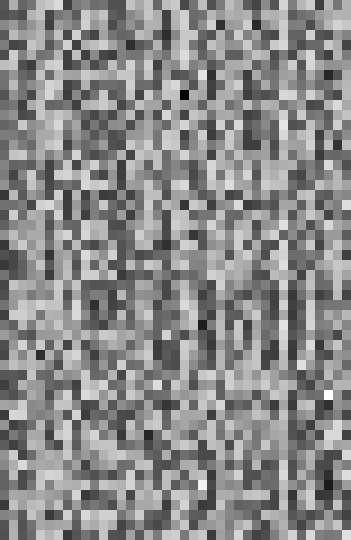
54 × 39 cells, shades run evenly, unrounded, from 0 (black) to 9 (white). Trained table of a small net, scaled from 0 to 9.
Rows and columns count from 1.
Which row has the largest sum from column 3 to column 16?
49
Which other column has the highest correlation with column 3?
9
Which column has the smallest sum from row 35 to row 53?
33
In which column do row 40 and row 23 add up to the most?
37
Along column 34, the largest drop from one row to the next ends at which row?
38
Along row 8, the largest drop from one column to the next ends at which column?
24
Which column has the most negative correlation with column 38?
19
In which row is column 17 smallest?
44
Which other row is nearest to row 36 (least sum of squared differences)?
32
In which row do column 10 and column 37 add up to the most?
40
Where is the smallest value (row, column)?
10, 21
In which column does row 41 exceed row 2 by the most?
3
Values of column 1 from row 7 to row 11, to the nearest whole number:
7 4 4 3 4
